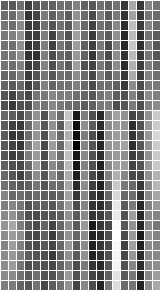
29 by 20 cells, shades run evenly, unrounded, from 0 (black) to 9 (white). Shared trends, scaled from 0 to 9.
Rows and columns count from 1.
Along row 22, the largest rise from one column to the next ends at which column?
15
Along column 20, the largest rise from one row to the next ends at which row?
12
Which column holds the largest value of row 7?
17
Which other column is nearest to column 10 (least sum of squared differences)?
13
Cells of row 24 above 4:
9
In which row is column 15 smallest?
11
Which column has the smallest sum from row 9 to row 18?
10
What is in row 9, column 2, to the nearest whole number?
3
